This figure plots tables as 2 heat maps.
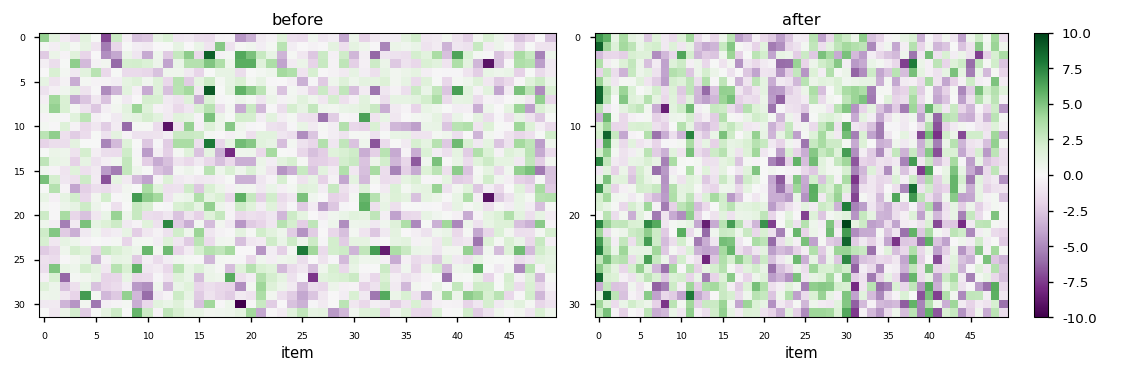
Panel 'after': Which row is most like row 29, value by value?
11
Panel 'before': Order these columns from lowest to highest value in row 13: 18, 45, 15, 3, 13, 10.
18, 10, 15, 3, 13, 45
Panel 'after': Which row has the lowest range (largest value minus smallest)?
5
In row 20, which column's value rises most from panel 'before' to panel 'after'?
11
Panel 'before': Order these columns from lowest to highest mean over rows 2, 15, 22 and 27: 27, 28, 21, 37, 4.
4, 28, 37, 27, 21
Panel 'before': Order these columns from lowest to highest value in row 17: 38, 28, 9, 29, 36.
29, 9, 36, 28, 38
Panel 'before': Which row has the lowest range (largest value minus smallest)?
25
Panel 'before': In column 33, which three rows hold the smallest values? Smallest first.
24, 1, 8
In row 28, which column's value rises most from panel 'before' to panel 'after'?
19
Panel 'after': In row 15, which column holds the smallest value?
39
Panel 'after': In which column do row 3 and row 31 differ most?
41
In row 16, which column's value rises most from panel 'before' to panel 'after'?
6
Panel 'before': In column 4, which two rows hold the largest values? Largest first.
29, 21
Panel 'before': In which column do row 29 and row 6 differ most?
16
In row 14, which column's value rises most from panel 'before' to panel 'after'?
26
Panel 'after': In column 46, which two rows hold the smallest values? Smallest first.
2, 15
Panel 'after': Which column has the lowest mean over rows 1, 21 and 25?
13
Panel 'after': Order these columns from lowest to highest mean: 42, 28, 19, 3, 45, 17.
45, 17, 42, 3, 19, 28
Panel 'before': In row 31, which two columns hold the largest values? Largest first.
9, 20
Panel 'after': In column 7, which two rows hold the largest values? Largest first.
21, 24
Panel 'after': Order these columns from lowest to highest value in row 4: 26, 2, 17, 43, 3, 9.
3, 2, 17, 26, 9, 43
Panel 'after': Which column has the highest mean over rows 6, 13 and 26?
0
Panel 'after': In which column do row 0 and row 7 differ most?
6
